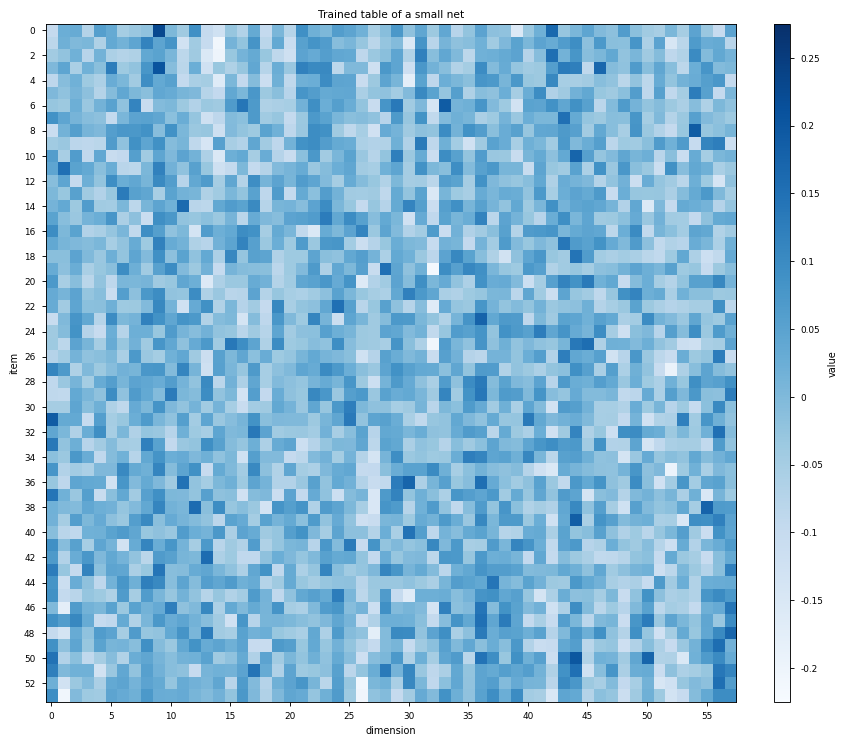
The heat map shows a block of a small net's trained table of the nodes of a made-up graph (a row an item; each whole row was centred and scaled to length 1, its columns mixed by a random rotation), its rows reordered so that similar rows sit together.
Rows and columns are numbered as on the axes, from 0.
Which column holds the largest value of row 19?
28
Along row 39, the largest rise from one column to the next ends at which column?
54
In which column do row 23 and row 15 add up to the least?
16
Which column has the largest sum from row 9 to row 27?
9
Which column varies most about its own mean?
13
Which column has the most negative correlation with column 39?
48
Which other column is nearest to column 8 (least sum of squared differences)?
37
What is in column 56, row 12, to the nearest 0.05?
-0.15
